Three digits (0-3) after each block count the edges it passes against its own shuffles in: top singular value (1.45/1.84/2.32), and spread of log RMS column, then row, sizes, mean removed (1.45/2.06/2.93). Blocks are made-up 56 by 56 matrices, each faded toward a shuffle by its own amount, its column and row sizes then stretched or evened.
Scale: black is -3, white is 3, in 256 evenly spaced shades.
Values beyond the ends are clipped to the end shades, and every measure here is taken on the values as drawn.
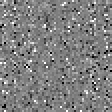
0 2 0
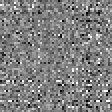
1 2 2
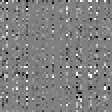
0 3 2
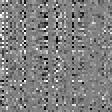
3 3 1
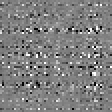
1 2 3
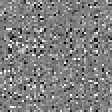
2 2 1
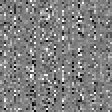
1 3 0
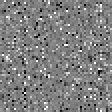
1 1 0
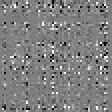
0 3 3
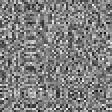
3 0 1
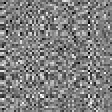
3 2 1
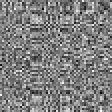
3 1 1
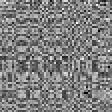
3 0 0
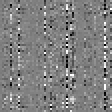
2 3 1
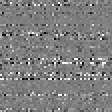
1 0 3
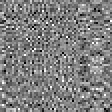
3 0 1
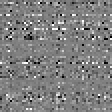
0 2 3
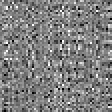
3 2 0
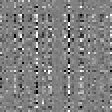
3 3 2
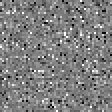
0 0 1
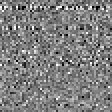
2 0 2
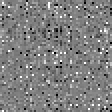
1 2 1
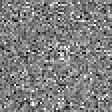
1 0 1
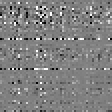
2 2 3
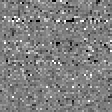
0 0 2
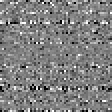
2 0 3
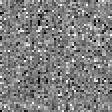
1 2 1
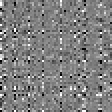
3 3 2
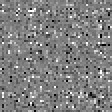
0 2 2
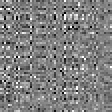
3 2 2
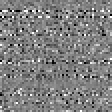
1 0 3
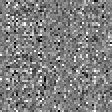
1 2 0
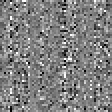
1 3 0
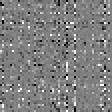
2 3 2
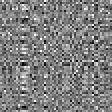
3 2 1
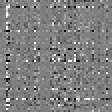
2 3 2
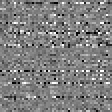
2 1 3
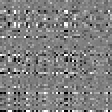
3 2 3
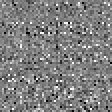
1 1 2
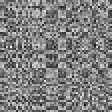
3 0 1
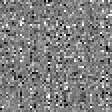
1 2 1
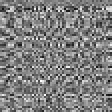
3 1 3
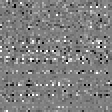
0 1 3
